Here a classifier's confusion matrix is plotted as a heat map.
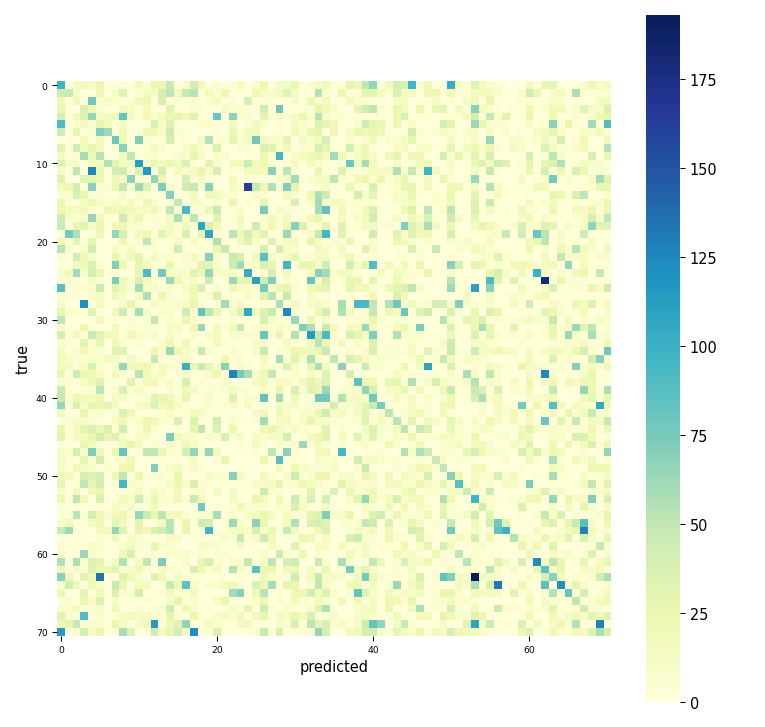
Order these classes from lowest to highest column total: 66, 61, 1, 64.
1, 61, 64, 66
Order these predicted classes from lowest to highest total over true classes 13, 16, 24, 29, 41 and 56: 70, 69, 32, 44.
32, 70, 44, 69
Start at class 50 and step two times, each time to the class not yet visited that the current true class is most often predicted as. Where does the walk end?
26
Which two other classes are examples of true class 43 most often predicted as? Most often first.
62, 26
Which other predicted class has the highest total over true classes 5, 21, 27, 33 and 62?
0
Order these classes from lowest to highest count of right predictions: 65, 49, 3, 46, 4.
46, 3, 49, 4, 65
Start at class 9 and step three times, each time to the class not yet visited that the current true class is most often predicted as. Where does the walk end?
53
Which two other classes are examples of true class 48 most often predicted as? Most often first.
28, 63
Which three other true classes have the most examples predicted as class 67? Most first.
57, 56, 39
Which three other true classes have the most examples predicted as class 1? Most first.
19, 57, 64
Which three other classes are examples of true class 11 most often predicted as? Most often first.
4, 47, 27
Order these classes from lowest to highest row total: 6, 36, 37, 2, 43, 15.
2, 15, 6, 43, 37, 36
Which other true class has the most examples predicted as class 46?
31
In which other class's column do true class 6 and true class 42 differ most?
5
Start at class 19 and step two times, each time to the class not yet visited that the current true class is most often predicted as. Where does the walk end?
70
